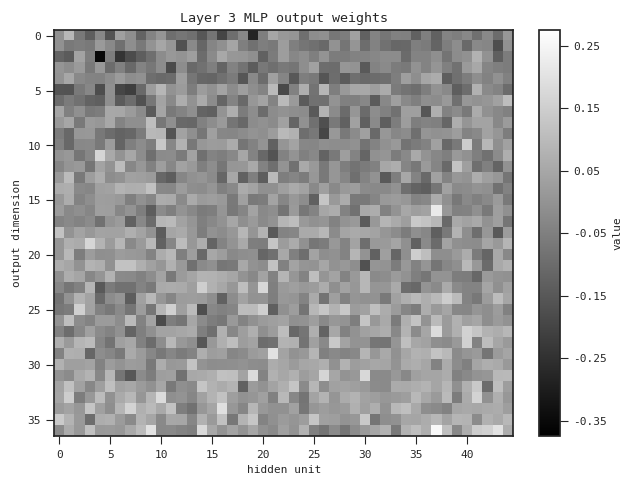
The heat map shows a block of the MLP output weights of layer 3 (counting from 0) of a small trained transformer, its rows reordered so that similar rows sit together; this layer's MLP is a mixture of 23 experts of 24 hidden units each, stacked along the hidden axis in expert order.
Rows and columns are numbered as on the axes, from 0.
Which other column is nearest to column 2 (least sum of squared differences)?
27
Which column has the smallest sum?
24
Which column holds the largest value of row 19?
3
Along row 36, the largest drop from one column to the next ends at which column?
10
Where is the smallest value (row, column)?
2, 4
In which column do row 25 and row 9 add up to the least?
14
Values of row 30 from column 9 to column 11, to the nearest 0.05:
-0.05 0.05 0
